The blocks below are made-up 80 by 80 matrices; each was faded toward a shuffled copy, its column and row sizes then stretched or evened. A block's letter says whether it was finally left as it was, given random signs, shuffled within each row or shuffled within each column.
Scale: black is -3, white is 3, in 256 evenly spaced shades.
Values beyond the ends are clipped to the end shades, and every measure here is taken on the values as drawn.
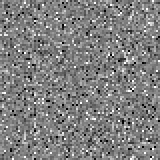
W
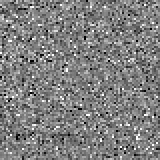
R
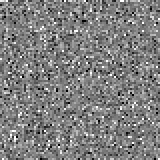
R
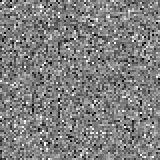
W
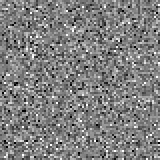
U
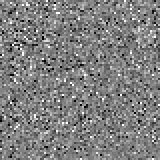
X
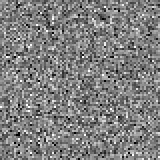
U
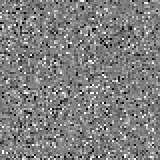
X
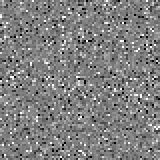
U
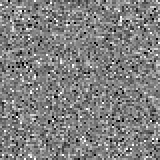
X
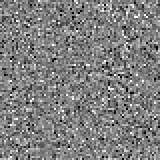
W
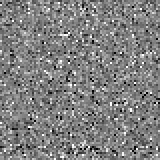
X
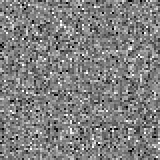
U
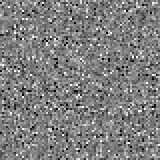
X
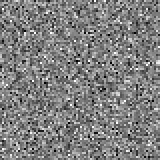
X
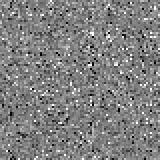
X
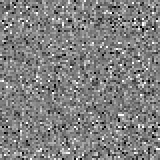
X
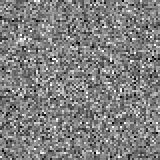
R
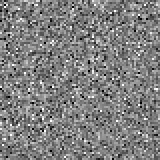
W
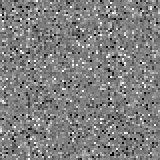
X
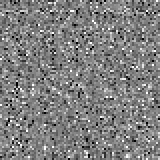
U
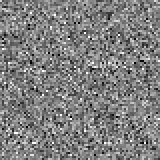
R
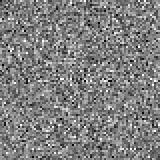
R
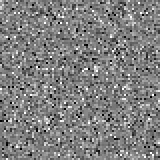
R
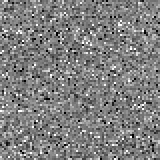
R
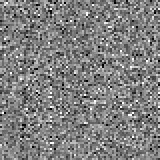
U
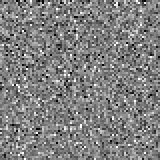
X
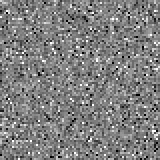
U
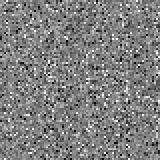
W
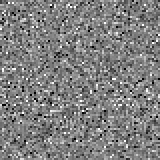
R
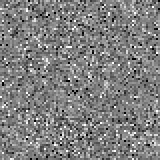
X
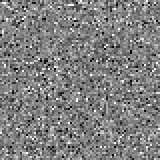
R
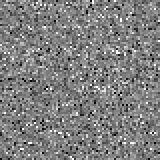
R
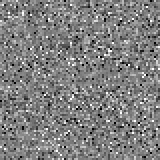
R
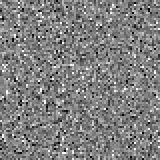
W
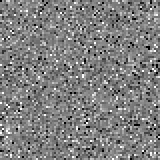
W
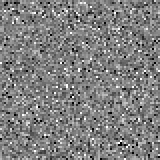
R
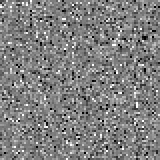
W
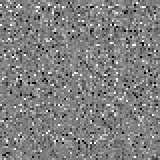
U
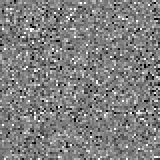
U
